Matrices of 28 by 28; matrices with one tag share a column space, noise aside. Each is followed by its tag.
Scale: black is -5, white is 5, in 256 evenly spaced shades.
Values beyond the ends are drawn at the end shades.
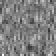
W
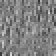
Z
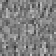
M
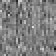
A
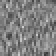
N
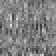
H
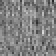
A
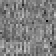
M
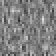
W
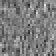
M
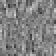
M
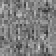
M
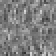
W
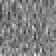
H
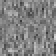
M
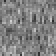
W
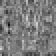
Z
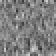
N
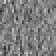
W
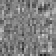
M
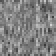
H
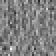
A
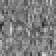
Z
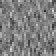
N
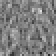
W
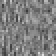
W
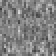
M
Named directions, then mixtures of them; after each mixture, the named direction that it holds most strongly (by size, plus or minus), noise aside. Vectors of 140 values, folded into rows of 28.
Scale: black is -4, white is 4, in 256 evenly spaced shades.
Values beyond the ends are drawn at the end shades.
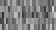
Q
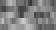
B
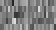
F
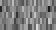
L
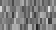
L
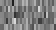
F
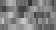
B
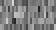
F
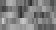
B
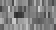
F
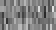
Q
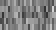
Q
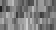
B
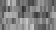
B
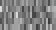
L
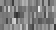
F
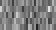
L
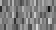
L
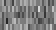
F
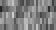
L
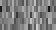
L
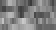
B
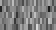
L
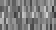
Q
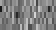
L
